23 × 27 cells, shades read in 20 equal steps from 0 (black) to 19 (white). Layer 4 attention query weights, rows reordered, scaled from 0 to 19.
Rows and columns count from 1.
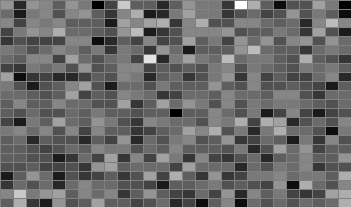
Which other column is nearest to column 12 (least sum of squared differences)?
21
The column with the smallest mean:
9
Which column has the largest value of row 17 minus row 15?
26
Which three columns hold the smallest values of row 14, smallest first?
2, 23, 11
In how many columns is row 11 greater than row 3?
9
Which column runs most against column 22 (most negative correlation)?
20
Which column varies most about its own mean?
19
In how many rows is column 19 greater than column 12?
12
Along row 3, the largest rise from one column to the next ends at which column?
10
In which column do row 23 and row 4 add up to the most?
5
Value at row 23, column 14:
3
